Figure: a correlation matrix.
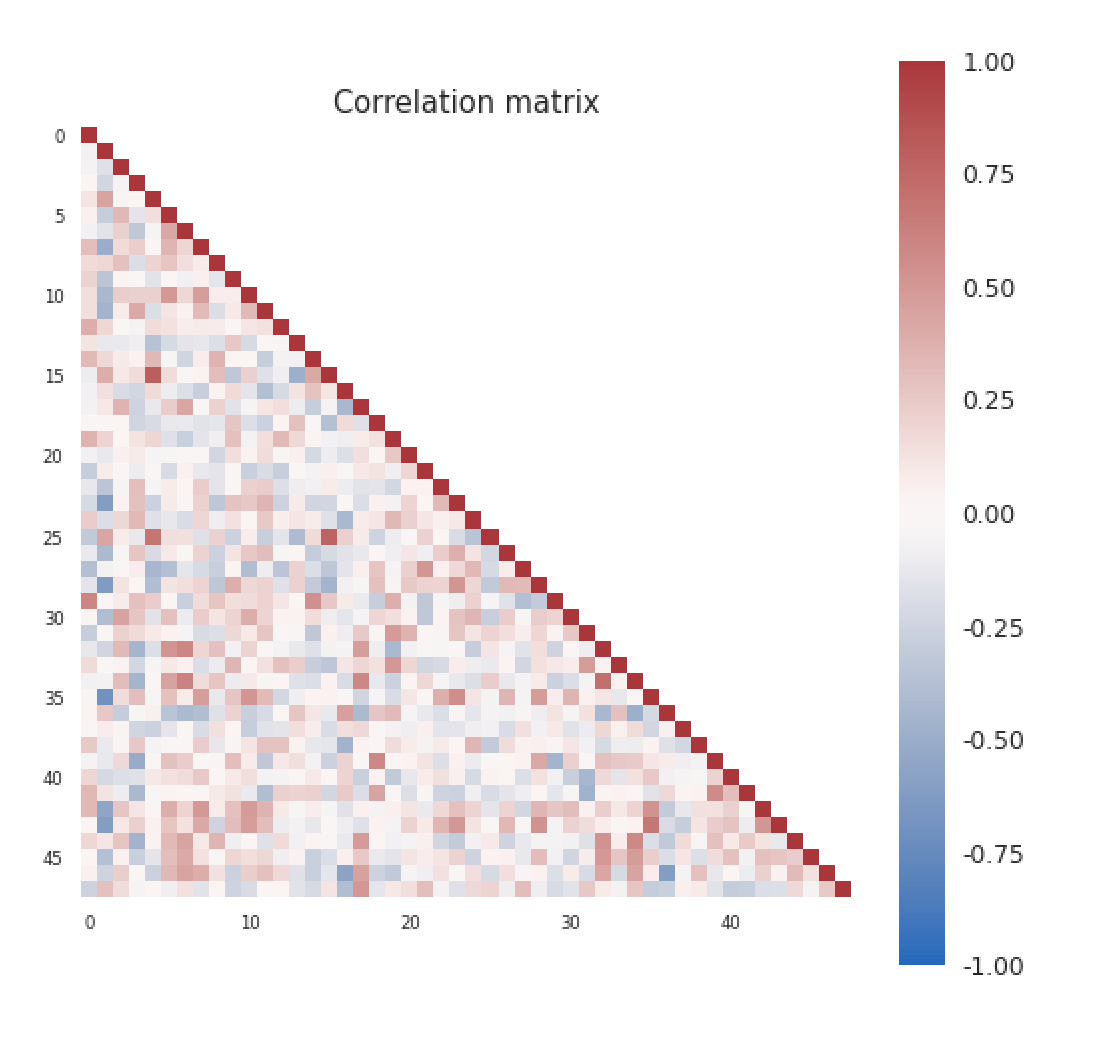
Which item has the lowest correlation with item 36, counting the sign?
46
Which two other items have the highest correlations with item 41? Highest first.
39, 18
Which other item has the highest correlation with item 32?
34
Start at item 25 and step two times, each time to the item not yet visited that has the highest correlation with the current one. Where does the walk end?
4
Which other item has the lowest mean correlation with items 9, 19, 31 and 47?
40
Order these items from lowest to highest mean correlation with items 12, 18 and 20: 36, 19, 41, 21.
21, 36, 41, 19
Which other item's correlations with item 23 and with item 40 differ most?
31
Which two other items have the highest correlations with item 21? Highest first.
27, 47
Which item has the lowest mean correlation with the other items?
1
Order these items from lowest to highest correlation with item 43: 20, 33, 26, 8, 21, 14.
8, 14, 33, 21, 20, 26
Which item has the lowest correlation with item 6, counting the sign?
36
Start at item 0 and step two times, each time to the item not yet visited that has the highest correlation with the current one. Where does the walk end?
14
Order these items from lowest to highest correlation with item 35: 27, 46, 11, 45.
27, 46, 45, 11
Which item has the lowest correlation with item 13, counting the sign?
15
